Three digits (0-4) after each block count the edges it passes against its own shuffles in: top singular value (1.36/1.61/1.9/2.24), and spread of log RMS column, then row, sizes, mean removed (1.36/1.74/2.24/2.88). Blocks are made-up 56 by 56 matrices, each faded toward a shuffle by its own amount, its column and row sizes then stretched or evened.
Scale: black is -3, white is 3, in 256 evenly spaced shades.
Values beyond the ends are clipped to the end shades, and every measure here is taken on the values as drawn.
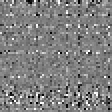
2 2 4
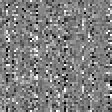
2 4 0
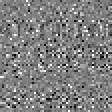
4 1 3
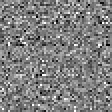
2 1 2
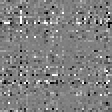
2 3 4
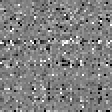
3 2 3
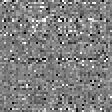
3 1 3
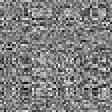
4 1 3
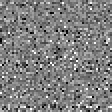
1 0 2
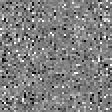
1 2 2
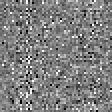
3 3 0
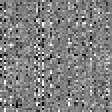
3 4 1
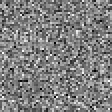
1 0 0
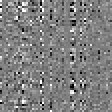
4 4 3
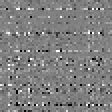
1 2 4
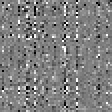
4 4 2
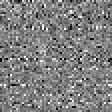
3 0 3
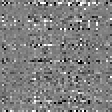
0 3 4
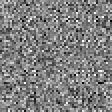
3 1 2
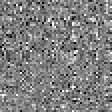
3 2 1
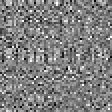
4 0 2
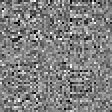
3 2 2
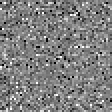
0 0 2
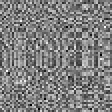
4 0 1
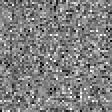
0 1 2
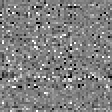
1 2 3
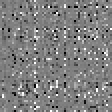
3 4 3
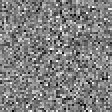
1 0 0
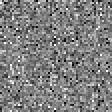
0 1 1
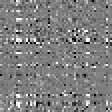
4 3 4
